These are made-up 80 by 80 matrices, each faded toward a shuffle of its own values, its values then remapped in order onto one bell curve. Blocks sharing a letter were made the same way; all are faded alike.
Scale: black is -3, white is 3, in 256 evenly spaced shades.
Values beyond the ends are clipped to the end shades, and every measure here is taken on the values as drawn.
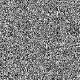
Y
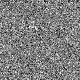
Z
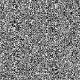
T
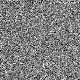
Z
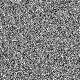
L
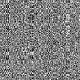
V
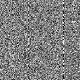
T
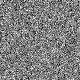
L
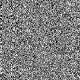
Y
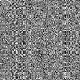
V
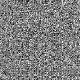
T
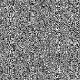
T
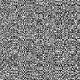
V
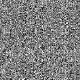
T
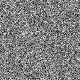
Z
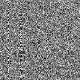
T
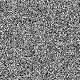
L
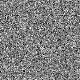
Z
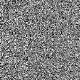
Y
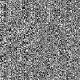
T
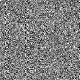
T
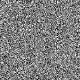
Y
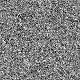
L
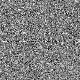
Z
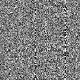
T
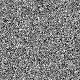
L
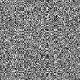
V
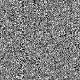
Y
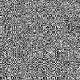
V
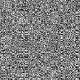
V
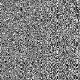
T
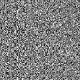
T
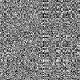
V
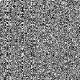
T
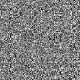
T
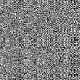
V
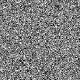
Y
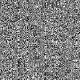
T
